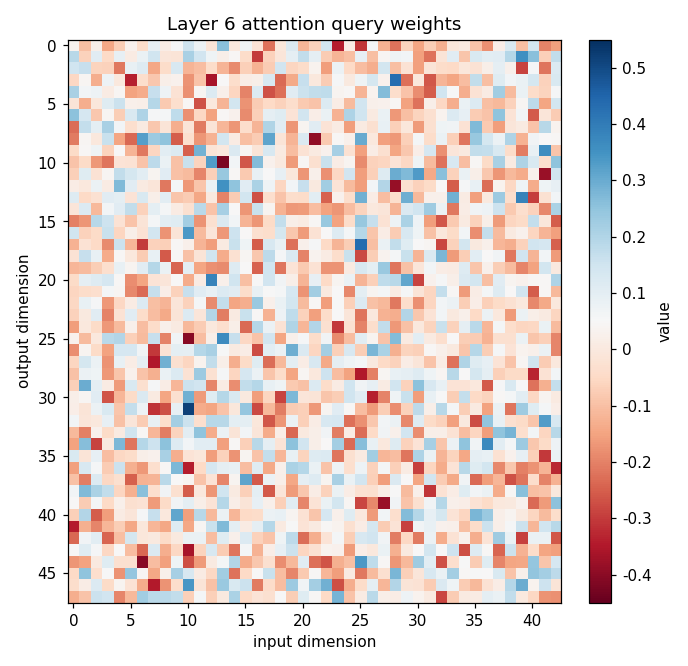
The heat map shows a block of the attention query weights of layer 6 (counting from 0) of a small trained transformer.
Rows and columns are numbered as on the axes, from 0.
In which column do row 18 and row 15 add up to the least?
42
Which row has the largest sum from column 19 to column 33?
34
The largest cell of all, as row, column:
31, 10
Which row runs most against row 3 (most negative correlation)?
23
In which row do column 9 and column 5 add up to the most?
45
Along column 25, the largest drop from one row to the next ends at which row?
18
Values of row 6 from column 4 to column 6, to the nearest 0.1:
-0.1 0.1 0.2
